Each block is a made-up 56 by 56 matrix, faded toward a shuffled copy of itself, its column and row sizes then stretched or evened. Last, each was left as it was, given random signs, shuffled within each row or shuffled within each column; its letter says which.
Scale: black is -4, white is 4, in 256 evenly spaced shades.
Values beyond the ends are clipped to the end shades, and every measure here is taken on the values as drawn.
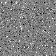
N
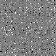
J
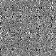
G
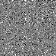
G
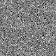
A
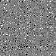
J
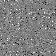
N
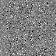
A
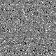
N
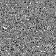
N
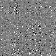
J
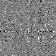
G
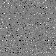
N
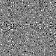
J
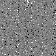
A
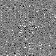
J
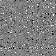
G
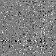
G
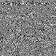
N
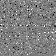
N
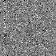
A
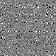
J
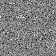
N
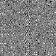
J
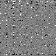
J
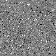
N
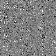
A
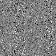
A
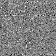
N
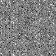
A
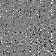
J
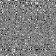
J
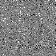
G
